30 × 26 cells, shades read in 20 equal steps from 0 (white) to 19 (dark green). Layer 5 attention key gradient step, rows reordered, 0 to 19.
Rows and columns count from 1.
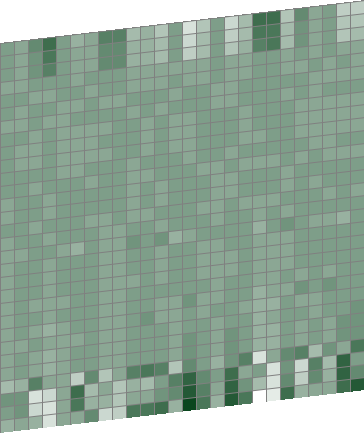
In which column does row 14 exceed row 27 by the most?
19
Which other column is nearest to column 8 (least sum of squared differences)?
9
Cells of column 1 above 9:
13
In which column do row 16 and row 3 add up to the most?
20
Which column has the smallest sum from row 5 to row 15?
24
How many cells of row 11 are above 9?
19
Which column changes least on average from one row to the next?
5
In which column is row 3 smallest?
14
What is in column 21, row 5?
9
